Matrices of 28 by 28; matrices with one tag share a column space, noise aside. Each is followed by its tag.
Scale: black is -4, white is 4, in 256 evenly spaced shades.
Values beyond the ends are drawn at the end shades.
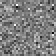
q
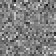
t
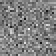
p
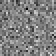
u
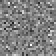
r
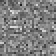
u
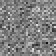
p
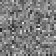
u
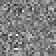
q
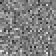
u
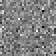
u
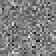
q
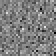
u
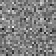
u
